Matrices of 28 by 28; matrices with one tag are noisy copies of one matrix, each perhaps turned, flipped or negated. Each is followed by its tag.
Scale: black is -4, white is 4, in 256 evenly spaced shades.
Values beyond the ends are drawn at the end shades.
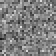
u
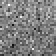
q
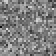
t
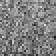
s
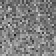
q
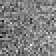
s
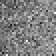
q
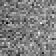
s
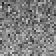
q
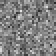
t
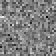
u
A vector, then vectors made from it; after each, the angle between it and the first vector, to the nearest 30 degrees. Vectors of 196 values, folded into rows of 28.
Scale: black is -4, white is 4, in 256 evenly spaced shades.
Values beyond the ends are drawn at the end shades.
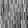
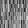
150 degrees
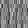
90 degrees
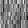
30 degrees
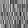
60 degrees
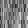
150 degrees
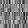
90 degrees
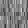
60 degrees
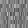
90 degrees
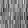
30 degrees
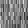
30 degrees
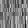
90 degrees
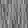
60 degrees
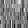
60 degrees
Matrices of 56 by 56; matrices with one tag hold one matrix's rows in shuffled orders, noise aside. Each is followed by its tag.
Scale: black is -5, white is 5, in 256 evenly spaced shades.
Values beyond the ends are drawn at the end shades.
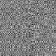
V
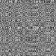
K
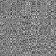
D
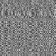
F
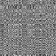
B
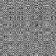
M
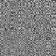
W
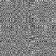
V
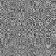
W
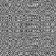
K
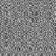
F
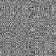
V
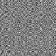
F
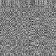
V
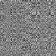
D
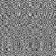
F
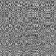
K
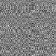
V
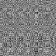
M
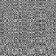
B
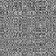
B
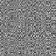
W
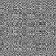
B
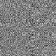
V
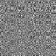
W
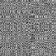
V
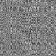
D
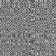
V
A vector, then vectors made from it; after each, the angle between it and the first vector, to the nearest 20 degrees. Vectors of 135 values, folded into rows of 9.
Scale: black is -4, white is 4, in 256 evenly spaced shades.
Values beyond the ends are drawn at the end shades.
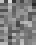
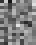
160 degrees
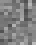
80 degrees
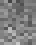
100 degrees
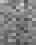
80 degrees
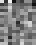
20 degrees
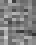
60 degrees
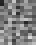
100 degrees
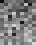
100 degrees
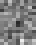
60 degrees
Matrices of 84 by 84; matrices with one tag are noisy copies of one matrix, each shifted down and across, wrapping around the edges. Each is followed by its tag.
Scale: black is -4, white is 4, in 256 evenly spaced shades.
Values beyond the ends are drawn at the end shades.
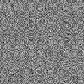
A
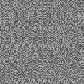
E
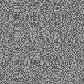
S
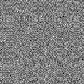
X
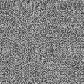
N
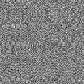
E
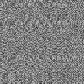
E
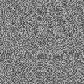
S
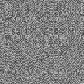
E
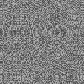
N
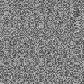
A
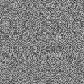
E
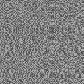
S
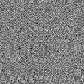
E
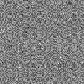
A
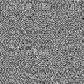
X
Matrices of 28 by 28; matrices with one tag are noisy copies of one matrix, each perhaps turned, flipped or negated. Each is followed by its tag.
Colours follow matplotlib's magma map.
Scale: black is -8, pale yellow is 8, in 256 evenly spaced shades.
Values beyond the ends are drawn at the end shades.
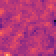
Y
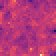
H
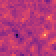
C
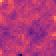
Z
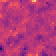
Y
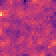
H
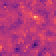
C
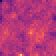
Z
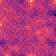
H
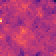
Z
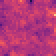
H
